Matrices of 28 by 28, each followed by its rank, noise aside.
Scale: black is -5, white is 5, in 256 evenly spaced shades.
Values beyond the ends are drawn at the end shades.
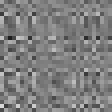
two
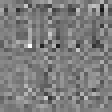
four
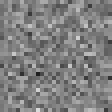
eight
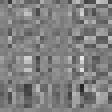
two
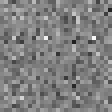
six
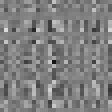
two
